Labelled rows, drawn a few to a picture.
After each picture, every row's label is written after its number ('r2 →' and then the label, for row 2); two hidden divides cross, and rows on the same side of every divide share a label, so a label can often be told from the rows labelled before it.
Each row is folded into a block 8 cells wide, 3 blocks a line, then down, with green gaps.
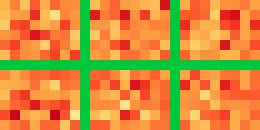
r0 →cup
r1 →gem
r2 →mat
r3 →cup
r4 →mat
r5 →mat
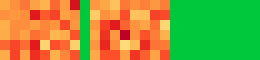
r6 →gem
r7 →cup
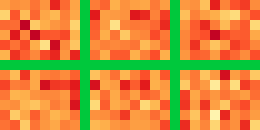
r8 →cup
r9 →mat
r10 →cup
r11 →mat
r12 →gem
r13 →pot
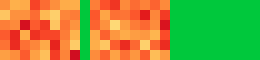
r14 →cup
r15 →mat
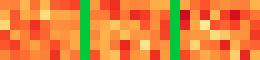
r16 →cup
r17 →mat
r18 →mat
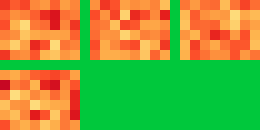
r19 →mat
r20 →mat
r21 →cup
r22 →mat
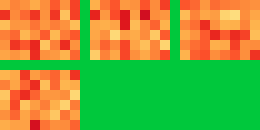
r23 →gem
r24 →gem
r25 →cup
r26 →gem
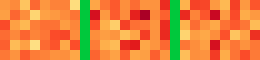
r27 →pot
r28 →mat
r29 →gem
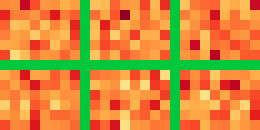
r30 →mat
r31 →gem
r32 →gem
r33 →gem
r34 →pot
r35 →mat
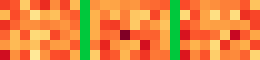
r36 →pot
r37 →cup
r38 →pot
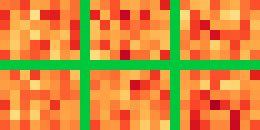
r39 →mat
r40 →gem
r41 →cup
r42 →pot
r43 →mat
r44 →cup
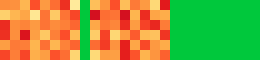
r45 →pot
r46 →gem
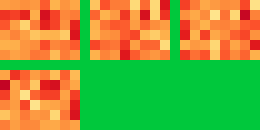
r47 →mat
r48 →gem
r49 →pot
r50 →mat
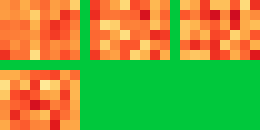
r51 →pot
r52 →mat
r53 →gem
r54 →cup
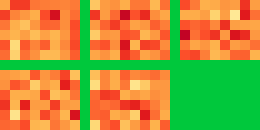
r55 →mat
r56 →gem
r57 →pot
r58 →pot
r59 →cup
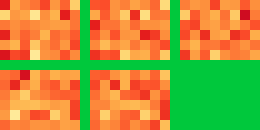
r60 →pot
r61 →pot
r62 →pot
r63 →mat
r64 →mat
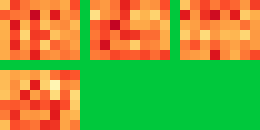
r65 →gem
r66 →cup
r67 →gem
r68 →cup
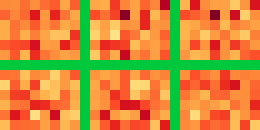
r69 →gem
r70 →gem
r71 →gem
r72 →cup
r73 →cup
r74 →mat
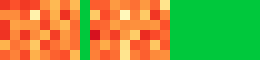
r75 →pot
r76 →pot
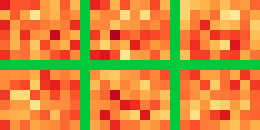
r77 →pot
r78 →pot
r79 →cup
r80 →mat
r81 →cup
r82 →mat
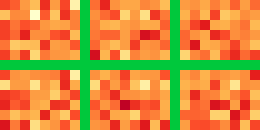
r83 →pot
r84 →pot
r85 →cup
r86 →pot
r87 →cup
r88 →cup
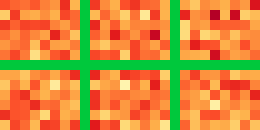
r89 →pot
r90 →pot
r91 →gem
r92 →cup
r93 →pot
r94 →mat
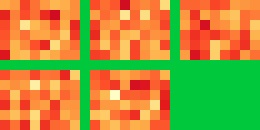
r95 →mat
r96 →pot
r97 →cup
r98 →pot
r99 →mat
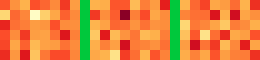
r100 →pot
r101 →gem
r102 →gem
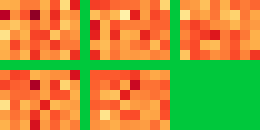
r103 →gem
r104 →pot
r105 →cup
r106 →gem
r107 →mat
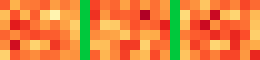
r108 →cup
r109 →mat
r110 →cup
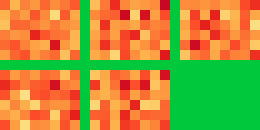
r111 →cup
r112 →gem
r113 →cup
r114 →mat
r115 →gem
